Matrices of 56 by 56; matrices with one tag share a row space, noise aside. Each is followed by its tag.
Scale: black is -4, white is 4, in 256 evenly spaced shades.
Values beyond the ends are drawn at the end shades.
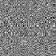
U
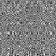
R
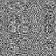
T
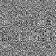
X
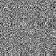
U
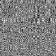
X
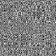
X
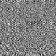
R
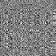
U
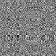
R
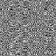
T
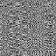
T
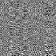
T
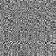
U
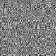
X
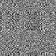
R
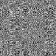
T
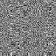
T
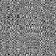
R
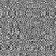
R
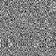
U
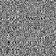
R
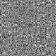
X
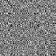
U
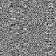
T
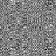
T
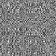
R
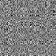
U
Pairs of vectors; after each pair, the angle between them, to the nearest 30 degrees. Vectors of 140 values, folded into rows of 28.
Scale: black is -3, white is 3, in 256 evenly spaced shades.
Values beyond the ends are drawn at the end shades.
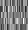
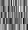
150 degrees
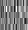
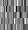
150 degrees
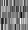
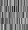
60 degrees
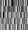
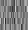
60 degrees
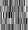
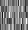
150 degrees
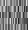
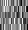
60 degrees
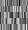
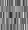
60 degrees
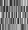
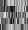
60 degrees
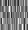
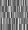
30 degrees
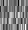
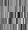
150 degrees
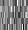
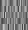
120 degrees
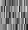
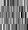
60 degrees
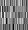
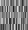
60 degrees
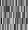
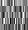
120 degrees
